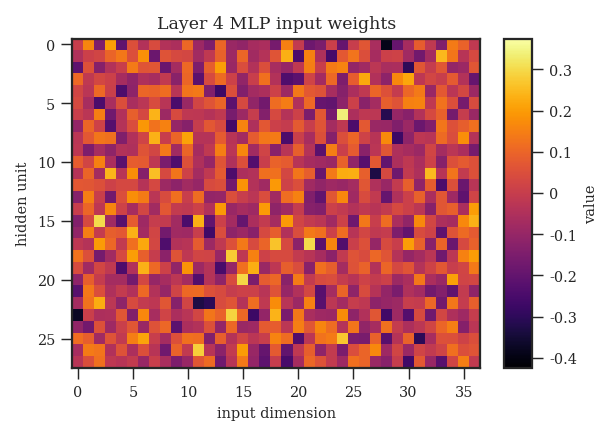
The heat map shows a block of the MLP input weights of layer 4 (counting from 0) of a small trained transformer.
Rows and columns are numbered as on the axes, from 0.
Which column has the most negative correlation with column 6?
32
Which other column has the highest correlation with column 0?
30
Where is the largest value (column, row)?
24, 6
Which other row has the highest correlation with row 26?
27
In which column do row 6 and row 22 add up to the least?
28
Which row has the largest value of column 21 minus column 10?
17
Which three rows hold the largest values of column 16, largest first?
19, 18, 22
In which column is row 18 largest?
14
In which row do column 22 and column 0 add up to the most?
25
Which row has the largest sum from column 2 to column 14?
8
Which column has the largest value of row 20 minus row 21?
34
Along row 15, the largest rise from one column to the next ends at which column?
11
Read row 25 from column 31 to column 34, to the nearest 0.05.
-0.3 -0.05 0.05 0.05
